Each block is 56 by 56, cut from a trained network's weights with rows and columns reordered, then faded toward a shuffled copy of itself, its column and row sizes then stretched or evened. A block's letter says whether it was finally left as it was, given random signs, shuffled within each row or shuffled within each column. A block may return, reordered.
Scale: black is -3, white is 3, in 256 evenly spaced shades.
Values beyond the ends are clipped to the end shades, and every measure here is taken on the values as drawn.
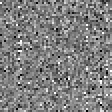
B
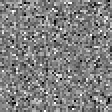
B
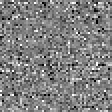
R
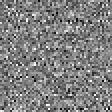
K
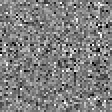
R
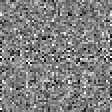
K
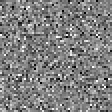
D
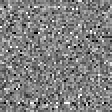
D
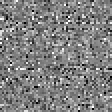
R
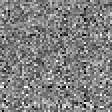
R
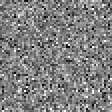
R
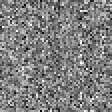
B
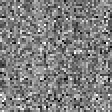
K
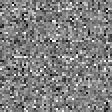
K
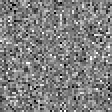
B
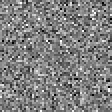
D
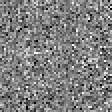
B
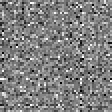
K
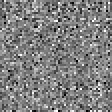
K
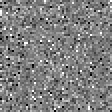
B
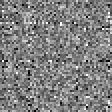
R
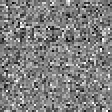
K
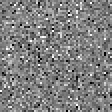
B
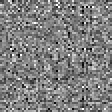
K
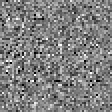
R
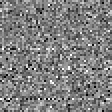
D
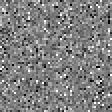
B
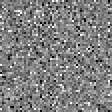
B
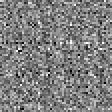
K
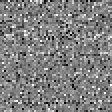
D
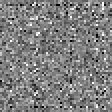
R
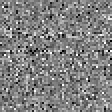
R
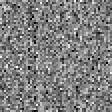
B
